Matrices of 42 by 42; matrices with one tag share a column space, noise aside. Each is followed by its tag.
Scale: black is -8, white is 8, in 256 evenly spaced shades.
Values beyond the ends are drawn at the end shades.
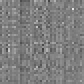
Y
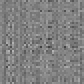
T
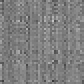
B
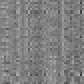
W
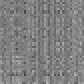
W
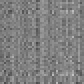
W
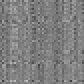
B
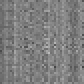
T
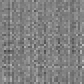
T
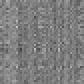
Y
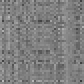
B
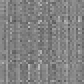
B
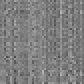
W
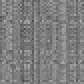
B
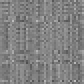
B
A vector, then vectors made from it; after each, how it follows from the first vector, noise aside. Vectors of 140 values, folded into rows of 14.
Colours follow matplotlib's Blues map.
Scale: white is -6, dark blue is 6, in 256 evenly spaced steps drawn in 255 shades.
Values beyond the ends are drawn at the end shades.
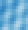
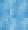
wrapped around, negated, shrunk.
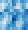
wrapped around, scaled up.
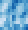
wrapped around, scaled up.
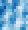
scaled up.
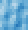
negated.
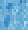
reversed, negated, partly zeroed.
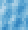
negated.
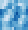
wrapped around, scaled up.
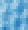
negated.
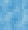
wrapped around, negated, shrunk.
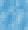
wrapped around, negated, shrunk.
